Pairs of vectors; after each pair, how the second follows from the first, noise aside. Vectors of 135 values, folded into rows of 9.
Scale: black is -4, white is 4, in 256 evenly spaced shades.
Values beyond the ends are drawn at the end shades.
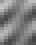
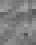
wrapped around, negated, shrunk.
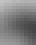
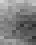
copied.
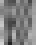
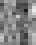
wrapped around, negated.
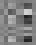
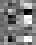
negated, scaled up.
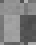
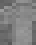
wrapped around, shrunk.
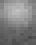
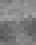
wrapped around, negated, shrunk.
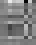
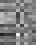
wrapped around, negated.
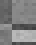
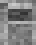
wrapped around, negated.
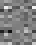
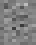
wrapped around, negated, shrunk.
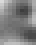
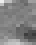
partly zeroed.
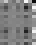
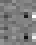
wrapped around, partly zeroed.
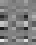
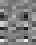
copied.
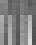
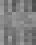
wrapped around, negated, shrunk.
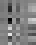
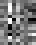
negated, scaled up.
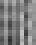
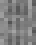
wrapped around, shrunk.
